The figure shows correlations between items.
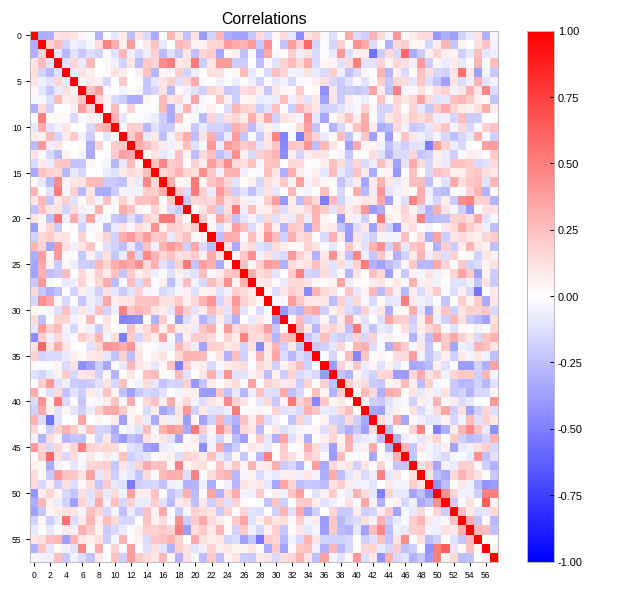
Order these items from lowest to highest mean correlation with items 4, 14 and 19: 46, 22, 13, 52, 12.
46, 13, 52, 12, 22
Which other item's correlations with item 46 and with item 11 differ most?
31
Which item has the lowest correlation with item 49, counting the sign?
12
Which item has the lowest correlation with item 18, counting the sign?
36
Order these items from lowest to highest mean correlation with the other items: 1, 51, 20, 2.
2, 51, 20, 1
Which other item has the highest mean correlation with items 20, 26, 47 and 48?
43
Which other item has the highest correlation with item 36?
57
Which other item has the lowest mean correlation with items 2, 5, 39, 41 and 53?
42
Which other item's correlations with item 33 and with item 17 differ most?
0
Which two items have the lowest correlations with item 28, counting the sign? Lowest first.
55, 34
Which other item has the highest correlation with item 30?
11
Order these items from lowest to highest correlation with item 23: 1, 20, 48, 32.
32, 1, 48, 20
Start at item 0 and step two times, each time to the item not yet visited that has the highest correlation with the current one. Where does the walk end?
6
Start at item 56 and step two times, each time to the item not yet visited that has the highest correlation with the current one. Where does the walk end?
50
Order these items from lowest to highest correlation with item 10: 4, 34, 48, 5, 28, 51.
48, 28, 5, 4, 51, 34
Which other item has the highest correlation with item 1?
34
